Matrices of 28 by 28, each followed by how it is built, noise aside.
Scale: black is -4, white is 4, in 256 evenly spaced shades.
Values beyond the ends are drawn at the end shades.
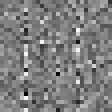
uneven columns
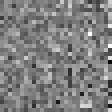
uneven columns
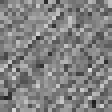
Hankel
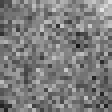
smooth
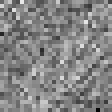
Hankel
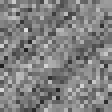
Hankel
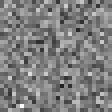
noise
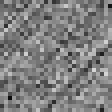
Hankel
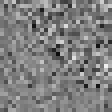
upper triangular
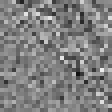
upper triangular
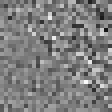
upper triangular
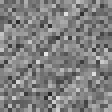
Hankel
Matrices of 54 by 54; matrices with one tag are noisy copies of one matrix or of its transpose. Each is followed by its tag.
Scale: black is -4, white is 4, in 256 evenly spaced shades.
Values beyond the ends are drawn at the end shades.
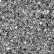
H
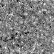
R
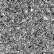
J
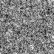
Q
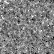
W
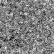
R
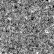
Q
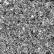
W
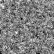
W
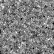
W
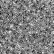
J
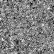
H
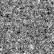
Q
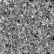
W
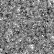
Q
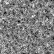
W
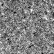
J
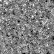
W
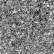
R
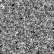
W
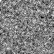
H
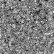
R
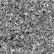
R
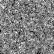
W
